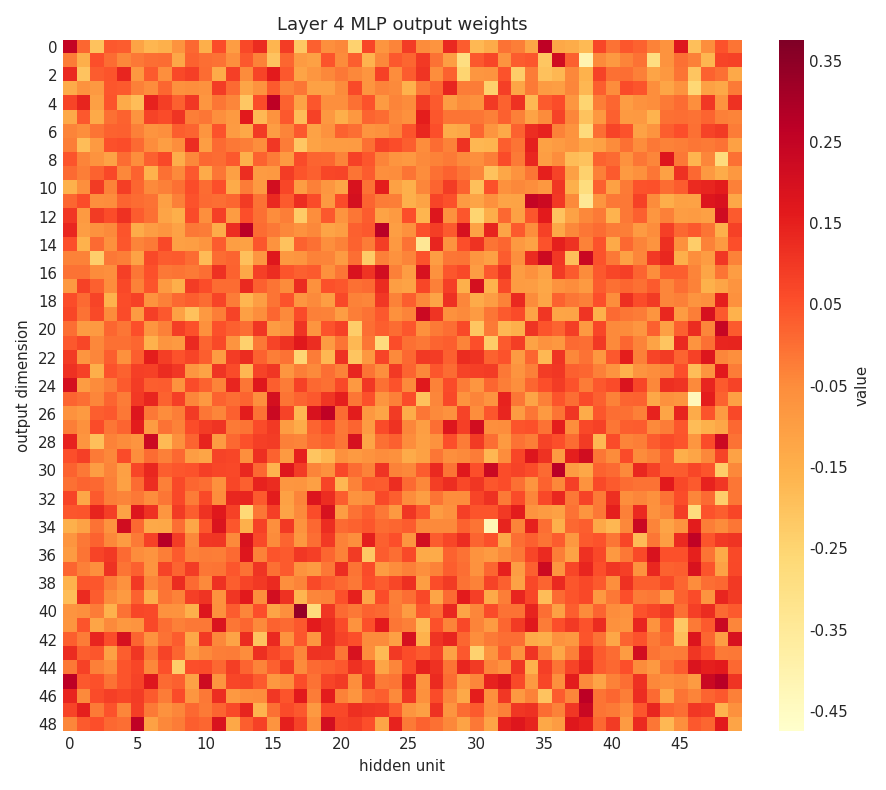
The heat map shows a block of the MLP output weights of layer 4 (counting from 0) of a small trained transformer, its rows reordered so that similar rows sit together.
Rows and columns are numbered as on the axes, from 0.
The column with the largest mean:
15
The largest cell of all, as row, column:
40, 17
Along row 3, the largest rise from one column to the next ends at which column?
32
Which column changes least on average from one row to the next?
3
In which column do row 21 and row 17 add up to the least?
31
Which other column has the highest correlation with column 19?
5
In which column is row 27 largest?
30
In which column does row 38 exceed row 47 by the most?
14
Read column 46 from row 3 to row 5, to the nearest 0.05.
-0.25 -0.05 0
